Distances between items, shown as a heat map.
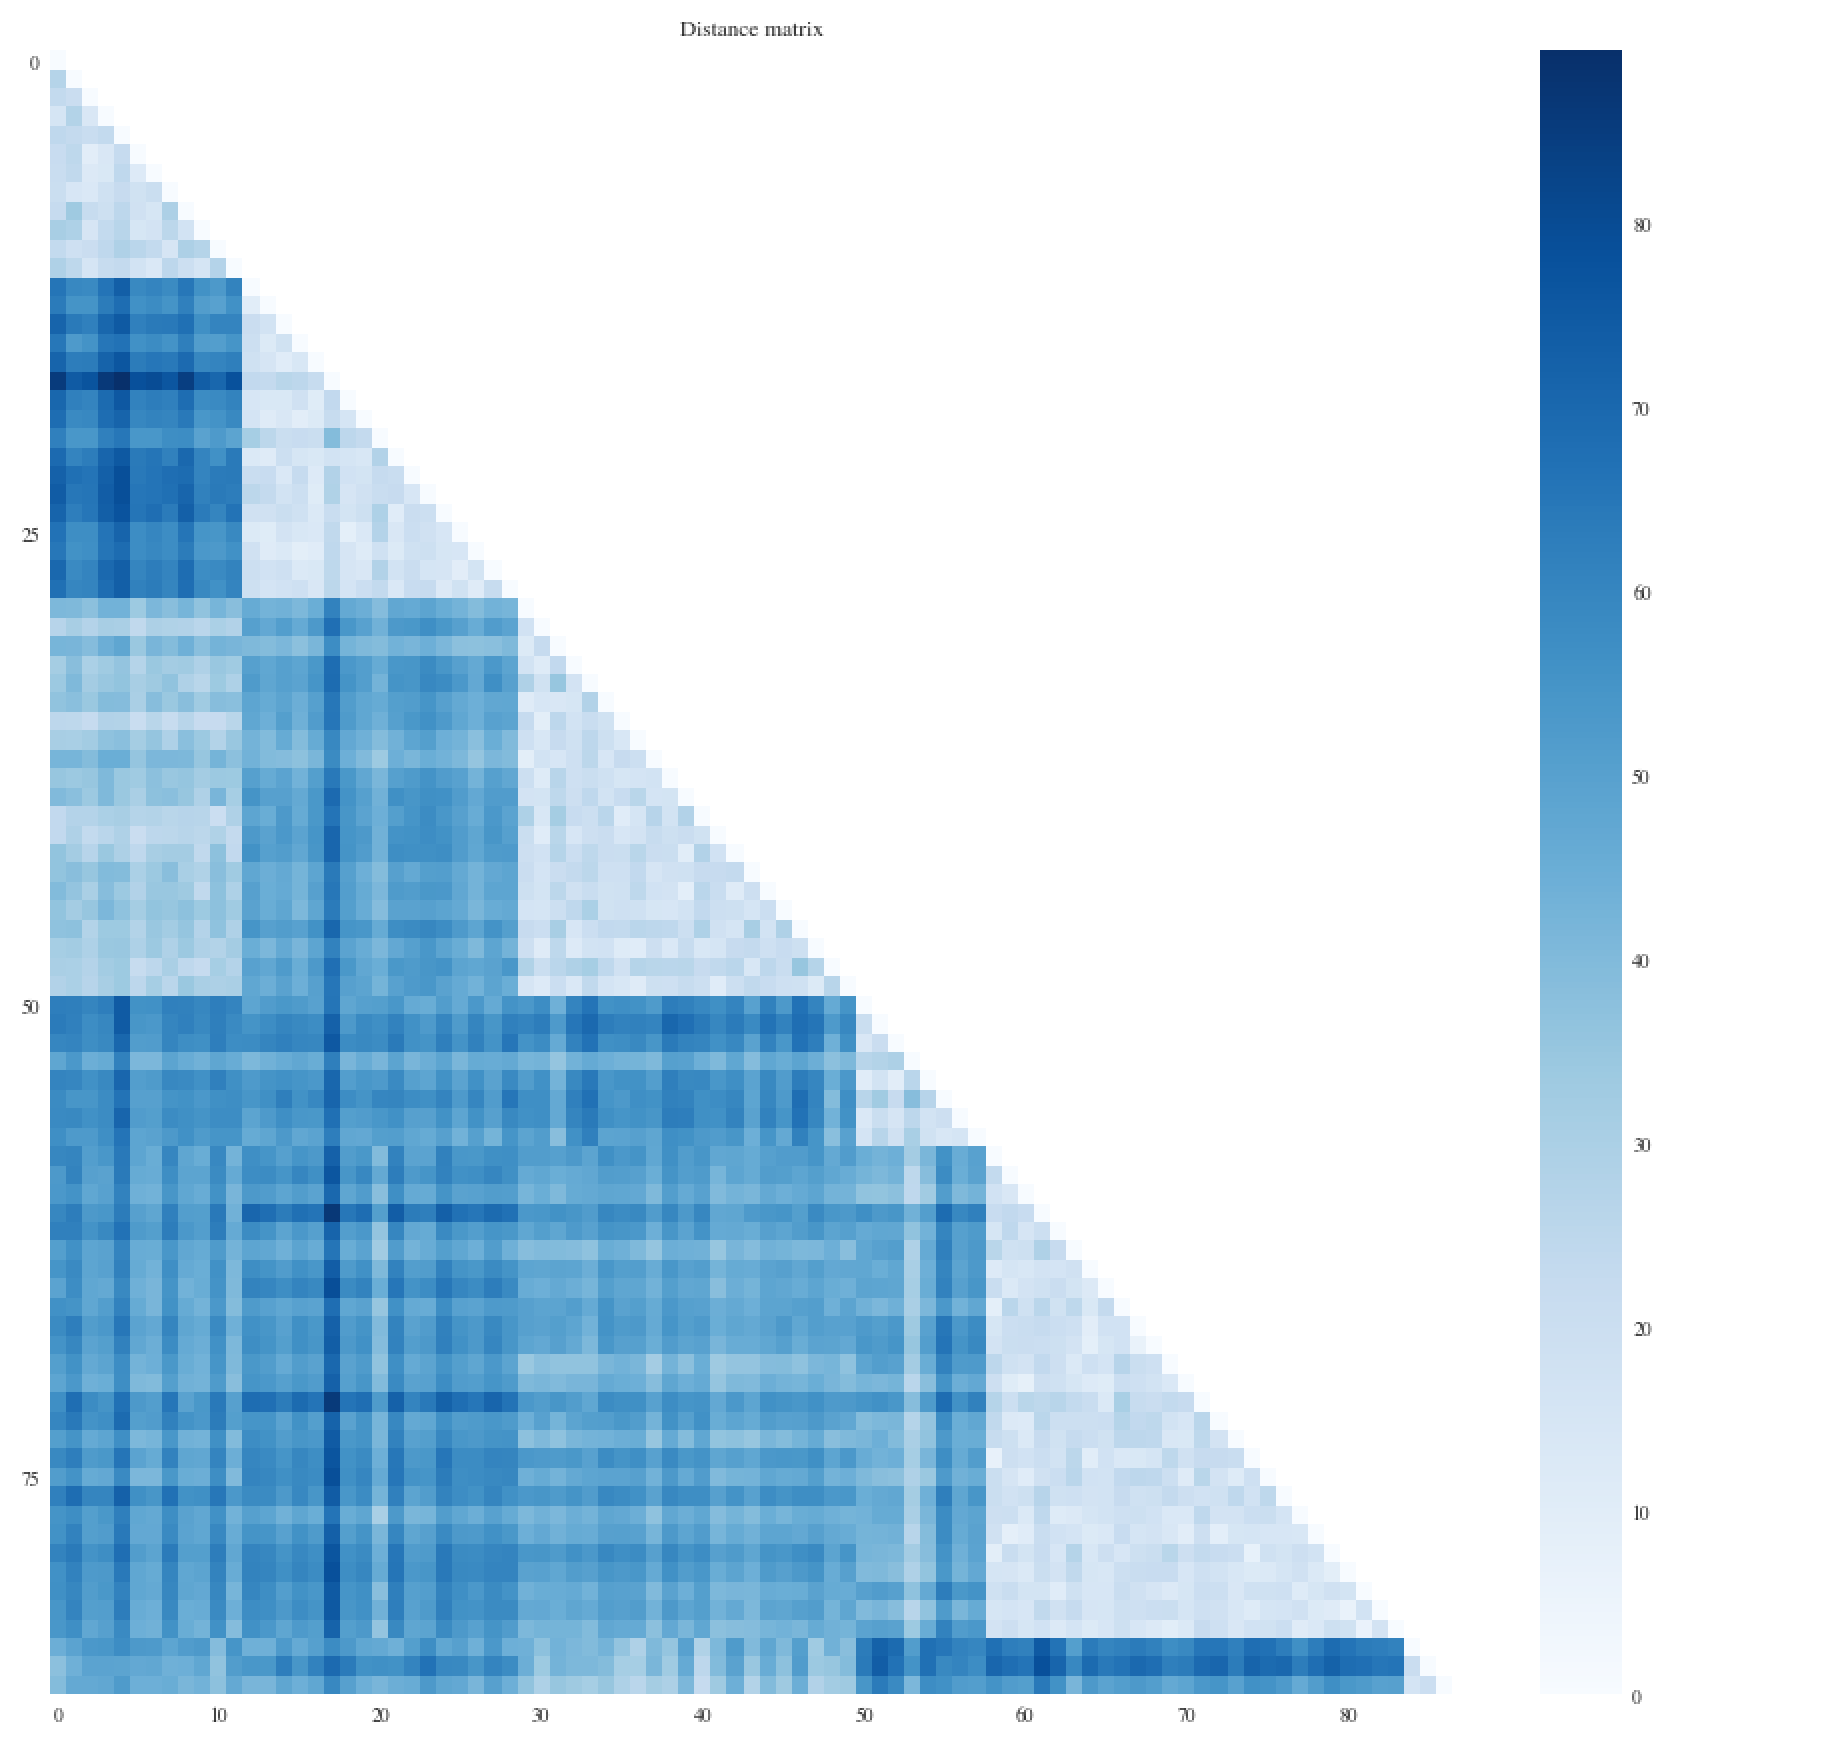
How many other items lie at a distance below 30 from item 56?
7
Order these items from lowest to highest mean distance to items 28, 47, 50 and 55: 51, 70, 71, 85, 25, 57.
57, 25, 51, 70, 85, 71
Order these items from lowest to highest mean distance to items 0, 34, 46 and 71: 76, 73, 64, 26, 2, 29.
29, 2, 73, 64, 76, 26
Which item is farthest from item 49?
17
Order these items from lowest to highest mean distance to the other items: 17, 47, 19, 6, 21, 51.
47, 6, 19, 21, 51, 17
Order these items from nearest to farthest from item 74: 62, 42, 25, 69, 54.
62, 69, 54, 42, 25
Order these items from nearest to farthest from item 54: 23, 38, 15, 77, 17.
77, 23, 15, 38, 17
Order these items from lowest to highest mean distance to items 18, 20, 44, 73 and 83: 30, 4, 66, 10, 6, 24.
66, 30, 24, 6, 10, 4
